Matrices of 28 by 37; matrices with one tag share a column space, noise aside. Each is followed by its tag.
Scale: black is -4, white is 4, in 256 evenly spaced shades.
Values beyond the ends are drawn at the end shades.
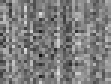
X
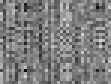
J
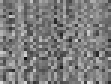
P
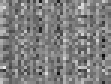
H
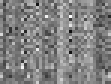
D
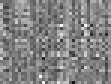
P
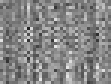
J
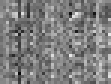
X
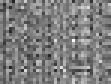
H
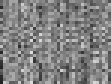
J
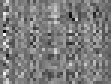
X
